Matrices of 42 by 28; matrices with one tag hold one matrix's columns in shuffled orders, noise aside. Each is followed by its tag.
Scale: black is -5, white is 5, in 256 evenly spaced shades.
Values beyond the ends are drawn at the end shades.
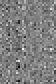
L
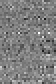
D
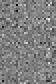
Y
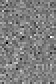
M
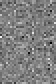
M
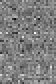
D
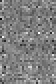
D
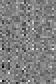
L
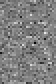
M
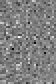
M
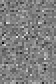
M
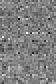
D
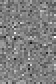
M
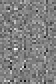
L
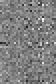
Y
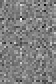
Y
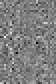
M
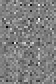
Y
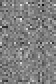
Y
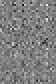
Y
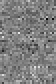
D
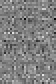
D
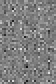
L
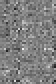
L
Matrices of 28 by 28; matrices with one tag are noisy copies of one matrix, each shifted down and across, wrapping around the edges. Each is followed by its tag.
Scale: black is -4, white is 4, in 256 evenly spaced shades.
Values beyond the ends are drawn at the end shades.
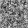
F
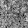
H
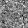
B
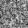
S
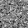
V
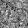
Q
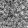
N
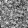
N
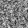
S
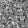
S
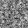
S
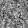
Q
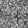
B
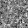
F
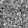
B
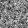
F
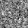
Q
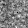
N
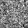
B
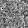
B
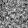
N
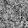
Q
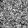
B
